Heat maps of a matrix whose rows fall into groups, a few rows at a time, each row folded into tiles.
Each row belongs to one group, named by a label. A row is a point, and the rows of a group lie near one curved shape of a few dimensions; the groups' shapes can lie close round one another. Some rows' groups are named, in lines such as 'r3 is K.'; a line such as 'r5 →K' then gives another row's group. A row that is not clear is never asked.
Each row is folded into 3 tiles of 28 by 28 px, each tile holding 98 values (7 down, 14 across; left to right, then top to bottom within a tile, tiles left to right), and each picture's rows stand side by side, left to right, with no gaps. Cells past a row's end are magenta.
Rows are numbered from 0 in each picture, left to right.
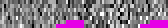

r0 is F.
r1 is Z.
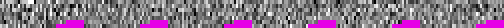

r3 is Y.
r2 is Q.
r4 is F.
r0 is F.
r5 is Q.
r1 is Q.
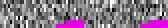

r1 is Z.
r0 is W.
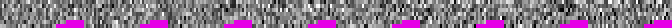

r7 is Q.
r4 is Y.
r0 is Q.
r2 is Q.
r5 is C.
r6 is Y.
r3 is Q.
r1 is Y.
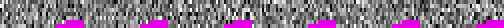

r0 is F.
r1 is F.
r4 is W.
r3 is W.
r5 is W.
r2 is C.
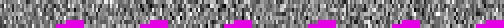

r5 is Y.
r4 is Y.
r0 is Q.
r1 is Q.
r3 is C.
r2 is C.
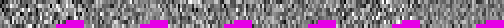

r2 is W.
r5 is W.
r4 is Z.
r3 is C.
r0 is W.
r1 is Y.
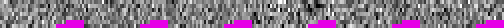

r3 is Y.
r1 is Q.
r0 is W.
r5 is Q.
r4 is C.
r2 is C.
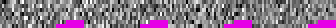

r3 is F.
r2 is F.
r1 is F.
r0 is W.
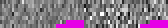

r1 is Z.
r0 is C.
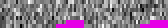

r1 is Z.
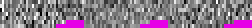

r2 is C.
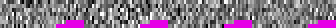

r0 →Q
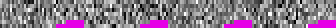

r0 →F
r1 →W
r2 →Y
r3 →Z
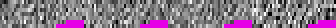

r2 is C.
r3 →Y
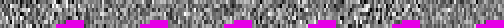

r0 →W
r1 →Q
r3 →Z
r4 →C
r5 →F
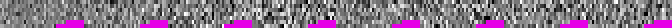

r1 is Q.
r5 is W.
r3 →Y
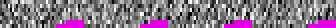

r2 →C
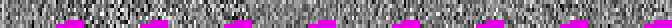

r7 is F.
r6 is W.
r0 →F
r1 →Z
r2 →W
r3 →C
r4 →F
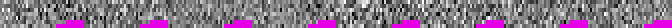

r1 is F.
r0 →W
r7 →Z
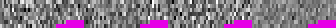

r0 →W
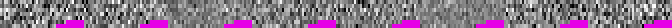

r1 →F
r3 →C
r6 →W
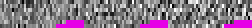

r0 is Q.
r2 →C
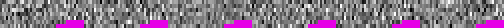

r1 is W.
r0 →Q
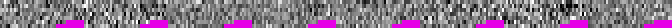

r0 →Y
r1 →F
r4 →Q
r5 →C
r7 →F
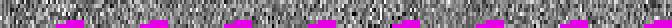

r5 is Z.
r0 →Y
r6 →Y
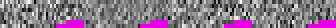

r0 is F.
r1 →C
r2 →Y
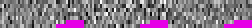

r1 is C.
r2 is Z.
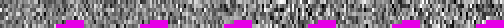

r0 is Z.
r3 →F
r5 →F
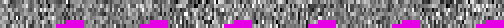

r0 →W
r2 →Z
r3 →F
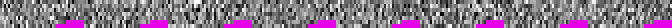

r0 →W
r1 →C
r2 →F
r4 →F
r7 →C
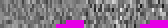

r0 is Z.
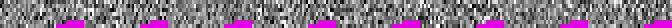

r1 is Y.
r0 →Z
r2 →W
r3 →Y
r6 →Q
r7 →F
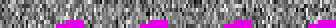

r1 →W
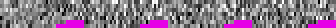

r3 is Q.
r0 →Y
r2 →Q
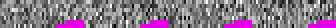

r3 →Q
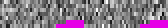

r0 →C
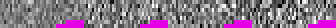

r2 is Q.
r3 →Z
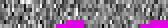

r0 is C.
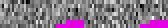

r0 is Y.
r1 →W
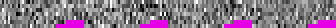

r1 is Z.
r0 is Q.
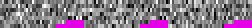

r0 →Y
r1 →Y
